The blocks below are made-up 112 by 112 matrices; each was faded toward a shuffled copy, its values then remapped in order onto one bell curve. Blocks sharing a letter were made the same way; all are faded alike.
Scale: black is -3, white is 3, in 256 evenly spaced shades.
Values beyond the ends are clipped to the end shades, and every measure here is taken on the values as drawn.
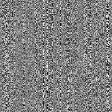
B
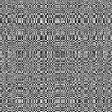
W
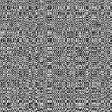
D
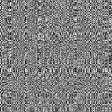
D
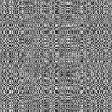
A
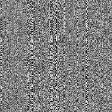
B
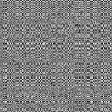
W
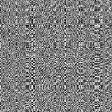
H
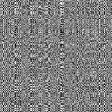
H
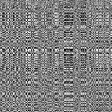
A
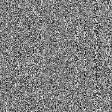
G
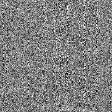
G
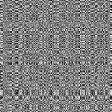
A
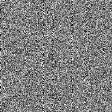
G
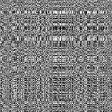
D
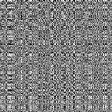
D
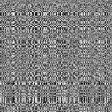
A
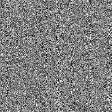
G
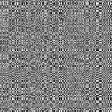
A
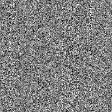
G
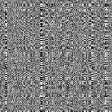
H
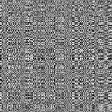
D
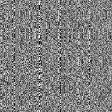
B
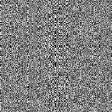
B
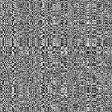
H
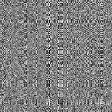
H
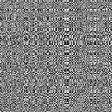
D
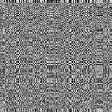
D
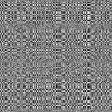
W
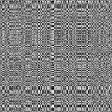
W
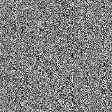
G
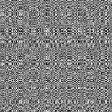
A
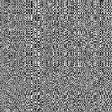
H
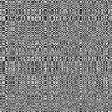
A
